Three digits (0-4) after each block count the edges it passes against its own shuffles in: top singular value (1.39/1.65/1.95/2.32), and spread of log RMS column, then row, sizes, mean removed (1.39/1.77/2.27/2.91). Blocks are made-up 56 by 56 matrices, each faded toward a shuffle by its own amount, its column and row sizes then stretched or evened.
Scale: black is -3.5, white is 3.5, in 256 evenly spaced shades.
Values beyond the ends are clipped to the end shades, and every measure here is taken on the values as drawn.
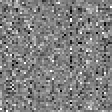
2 3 0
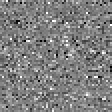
0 0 3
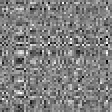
4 3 3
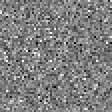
0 0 1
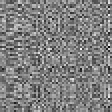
4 2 1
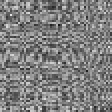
4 1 2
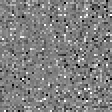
1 1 1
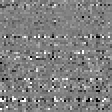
2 1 4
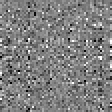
3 3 2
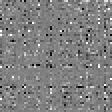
1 3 3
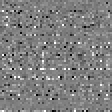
0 1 4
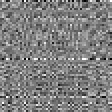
4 1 4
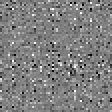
1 2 2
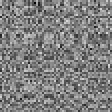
4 0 1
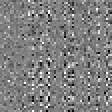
4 4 1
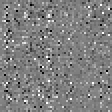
1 2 1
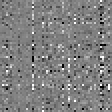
2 4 3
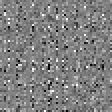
1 4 2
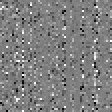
0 4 0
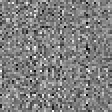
3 3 1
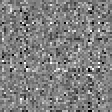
2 3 2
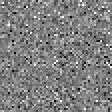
1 1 1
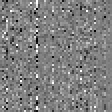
1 4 0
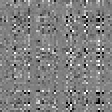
4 4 3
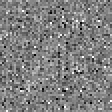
1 1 1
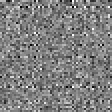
3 1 3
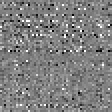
0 2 4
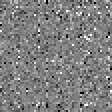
0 3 1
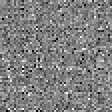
3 1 1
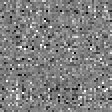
2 0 2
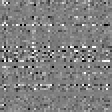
3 2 4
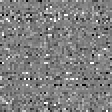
0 1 4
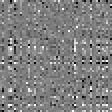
4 4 2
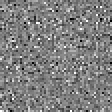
1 0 2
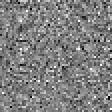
2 1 1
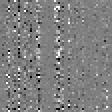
3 4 0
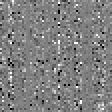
0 4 1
